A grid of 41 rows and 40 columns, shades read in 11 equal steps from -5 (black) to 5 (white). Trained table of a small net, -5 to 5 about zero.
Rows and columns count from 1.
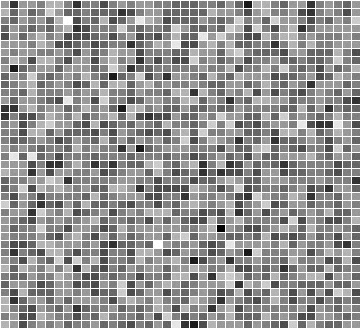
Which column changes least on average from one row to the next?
36
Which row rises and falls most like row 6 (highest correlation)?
41
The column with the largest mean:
26
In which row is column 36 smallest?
16
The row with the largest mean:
3
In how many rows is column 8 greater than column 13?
18
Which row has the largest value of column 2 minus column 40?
20
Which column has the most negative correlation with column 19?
27
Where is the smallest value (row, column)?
29, 25
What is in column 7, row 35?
2
